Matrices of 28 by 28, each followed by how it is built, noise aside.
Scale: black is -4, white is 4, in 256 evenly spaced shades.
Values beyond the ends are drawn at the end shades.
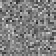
noise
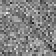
Toeplitz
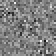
block diagonal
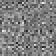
low rank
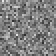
noise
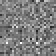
low rank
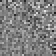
upper triangular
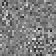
block diagonal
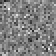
block diagonal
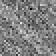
Toeplitz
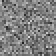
noise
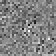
block diagonal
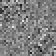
block diagonal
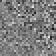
upper triangular
